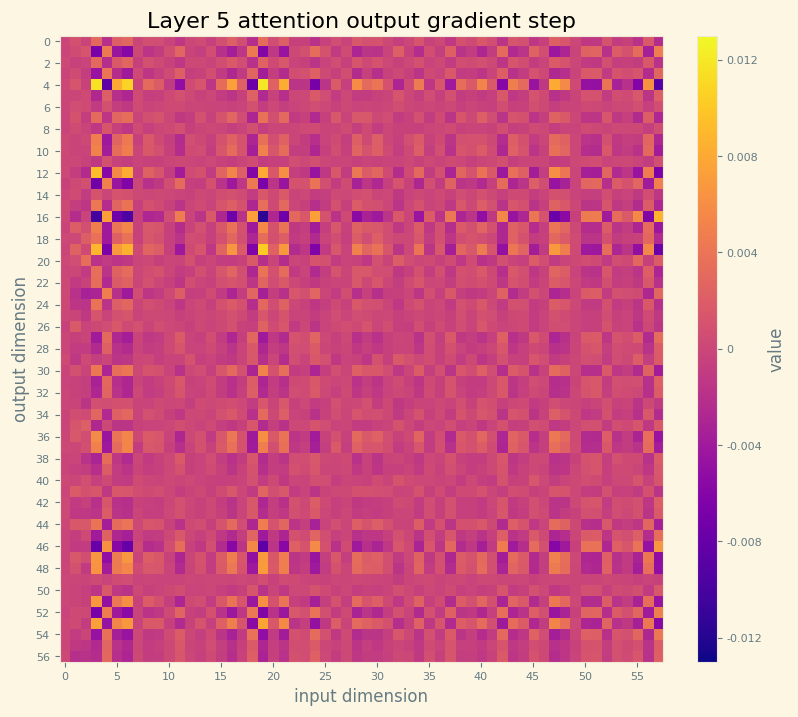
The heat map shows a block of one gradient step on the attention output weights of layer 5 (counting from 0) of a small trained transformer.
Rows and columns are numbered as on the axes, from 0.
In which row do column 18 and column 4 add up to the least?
4
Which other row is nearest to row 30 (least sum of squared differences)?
10
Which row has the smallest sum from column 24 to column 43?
16
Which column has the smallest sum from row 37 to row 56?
2
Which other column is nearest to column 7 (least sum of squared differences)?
27
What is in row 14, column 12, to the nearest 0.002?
0
